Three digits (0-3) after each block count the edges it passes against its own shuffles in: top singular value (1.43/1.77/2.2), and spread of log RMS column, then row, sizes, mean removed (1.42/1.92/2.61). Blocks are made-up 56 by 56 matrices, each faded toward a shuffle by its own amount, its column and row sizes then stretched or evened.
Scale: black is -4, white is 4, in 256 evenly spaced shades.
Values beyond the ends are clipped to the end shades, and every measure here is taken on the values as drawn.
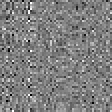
3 2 1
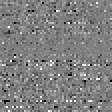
1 1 3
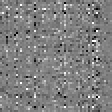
2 3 1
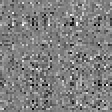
2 2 2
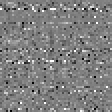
2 1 3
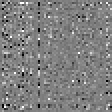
1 3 2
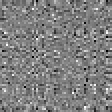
3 2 1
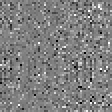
2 2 0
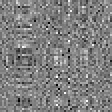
3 2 0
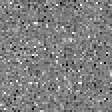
0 0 0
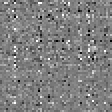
0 2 2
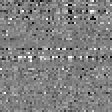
2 0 3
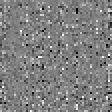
0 3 1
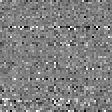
2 1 3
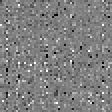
1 2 1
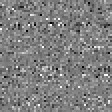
1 0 2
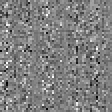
0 3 0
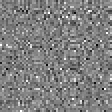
3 0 2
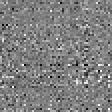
1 2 3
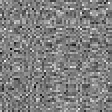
3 0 1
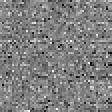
2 0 1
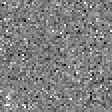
0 0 1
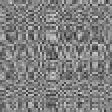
3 2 2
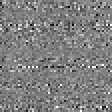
2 0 3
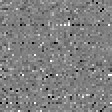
0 0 2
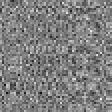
3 0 1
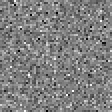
0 0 0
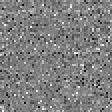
1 0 0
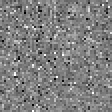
1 1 0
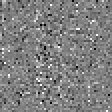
0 2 0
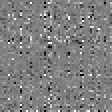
1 3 2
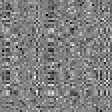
3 2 1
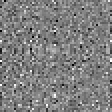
2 2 0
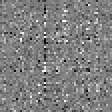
1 2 1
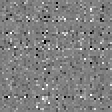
1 2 2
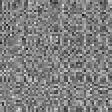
3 1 1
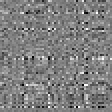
3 2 3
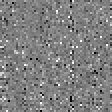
1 2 0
